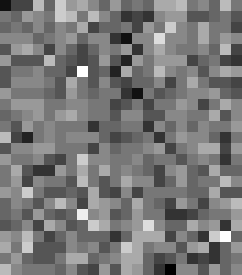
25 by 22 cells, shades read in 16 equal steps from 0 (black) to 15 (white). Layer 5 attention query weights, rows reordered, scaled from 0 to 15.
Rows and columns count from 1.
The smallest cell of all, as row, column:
25, 16
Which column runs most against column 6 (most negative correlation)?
1
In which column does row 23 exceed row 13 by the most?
3
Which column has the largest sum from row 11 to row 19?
20
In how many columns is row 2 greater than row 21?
9
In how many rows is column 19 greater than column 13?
11
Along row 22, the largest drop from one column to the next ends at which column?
22
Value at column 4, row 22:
7
